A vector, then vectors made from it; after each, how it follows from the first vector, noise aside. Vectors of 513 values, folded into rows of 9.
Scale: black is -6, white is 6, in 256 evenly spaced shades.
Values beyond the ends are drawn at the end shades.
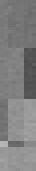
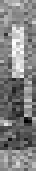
wrapped around, negated, scaled up.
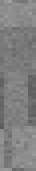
wrapped around, shrunk.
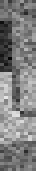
wrapped around, scaled up.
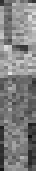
wrapped around, scaled up.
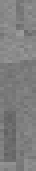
wrapped around, shrunk.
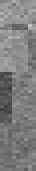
reversed.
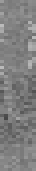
wrapped around, negated, partly zeroed.
